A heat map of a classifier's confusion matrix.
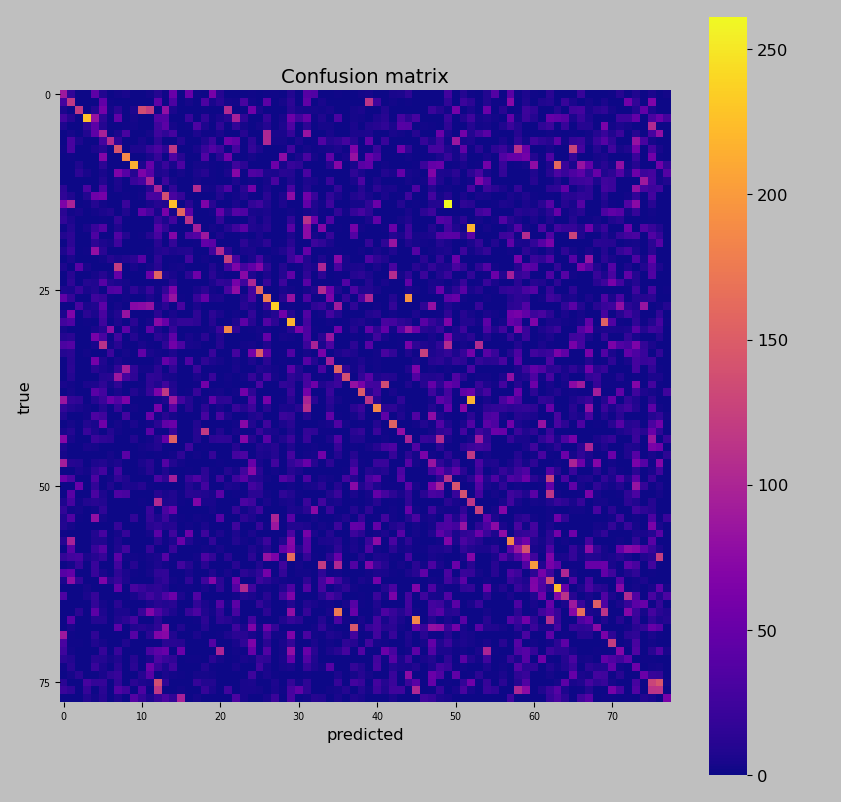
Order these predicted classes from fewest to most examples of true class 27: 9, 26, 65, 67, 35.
67, 26, 65, 9, 35
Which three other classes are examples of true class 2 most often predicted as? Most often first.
10, 11, 21
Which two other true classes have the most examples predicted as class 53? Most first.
32, 44
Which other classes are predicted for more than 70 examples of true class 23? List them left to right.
12, 42, 57
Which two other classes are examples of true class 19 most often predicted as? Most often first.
42, 62
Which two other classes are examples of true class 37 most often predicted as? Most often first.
41, 66
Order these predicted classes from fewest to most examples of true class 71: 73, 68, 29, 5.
68, 5, 73, 29
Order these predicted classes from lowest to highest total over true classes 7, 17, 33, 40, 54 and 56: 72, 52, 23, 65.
23, 72, 65, 52
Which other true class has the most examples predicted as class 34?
31
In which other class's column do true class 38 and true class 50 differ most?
13
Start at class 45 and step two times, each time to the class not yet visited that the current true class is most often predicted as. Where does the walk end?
62
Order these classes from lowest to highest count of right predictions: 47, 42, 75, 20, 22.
22, 47, 20, 75, 42
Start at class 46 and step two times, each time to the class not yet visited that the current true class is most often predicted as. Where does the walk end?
12
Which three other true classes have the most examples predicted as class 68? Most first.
65, 38, 47
